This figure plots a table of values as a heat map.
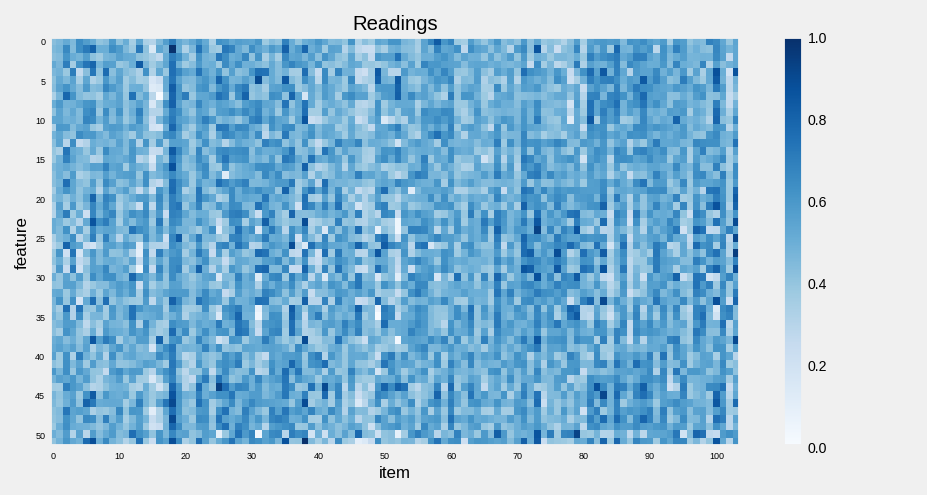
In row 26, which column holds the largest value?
36
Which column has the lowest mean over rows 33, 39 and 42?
15
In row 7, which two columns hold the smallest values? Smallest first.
16, 38
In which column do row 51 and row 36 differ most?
38
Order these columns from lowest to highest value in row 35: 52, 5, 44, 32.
52, 5, 32, 44
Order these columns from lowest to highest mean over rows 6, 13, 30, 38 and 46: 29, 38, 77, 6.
29, 77, 6, 38
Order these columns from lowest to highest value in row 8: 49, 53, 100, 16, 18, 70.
16, 70, 53, 49, 100, 18
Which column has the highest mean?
18
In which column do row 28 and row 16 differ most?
26
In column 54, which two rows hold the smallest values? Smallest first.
19, 29
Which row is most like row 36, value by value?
37
